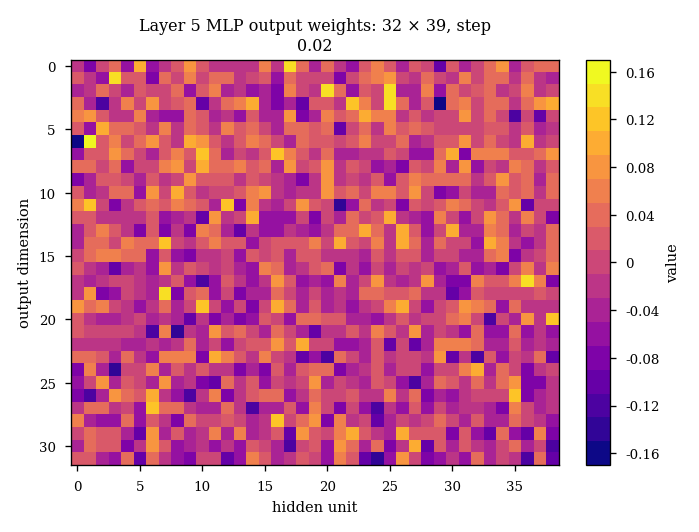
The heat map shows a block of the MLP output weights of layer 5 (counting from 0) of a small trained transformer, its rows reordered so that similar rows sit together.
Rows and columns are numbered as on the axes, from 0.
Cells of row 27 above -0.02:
15
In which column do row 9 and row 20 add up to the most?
38
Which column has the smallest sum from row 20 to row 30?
33
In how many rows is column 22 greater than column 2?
14
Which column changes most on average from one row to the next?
7
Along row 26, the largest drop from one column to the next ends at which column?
36
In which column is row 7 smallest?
31
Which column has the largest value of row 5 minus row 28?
2
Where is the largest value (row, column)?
6, 1
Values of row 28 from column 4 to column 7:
0.04 -0.06 0.02 -0.02
